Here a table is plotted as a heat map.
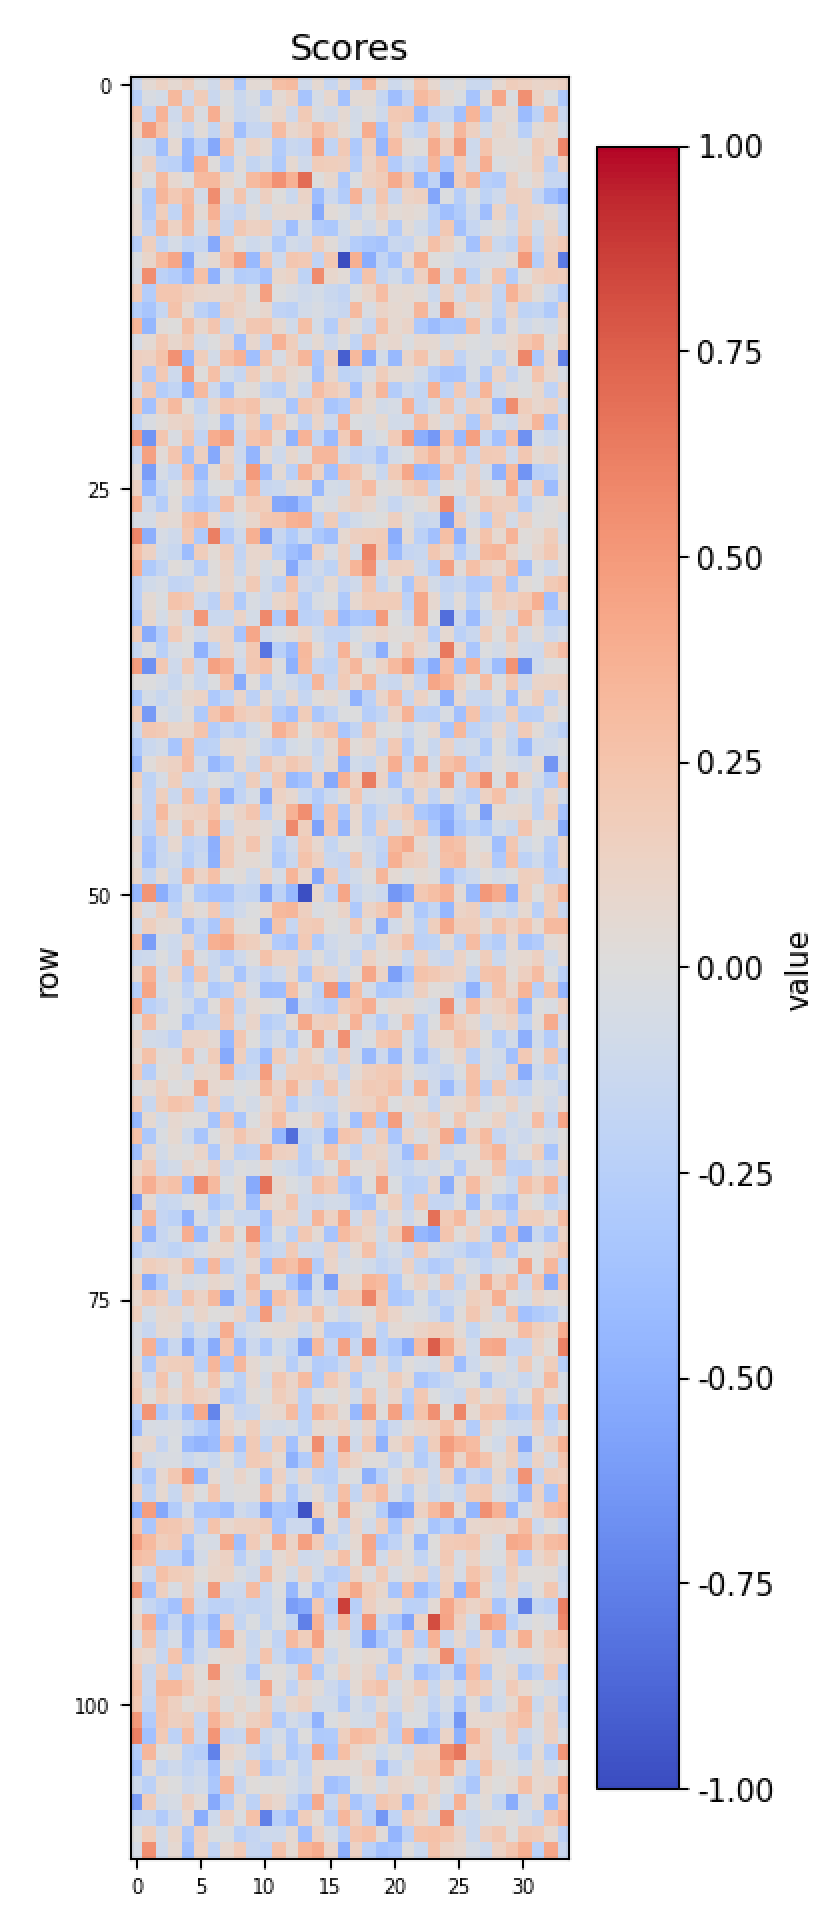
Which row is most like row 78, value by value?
95
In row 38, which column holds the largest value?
20
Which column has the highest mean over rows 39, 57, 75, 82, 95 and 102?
18
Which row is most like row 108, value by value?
55
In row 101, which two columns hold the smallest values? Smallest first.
25, 14
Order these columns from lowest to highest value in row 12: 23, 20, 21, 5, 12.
21, 20, 12, 5, 23
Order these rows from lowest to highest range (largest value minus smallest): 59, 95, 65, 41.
41, 59, 65, 95
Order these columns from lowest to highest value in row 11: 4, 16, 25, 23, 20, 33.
16, 33, 4, 20, 25, 23
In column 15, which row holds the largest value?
56
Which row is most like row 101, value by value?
89
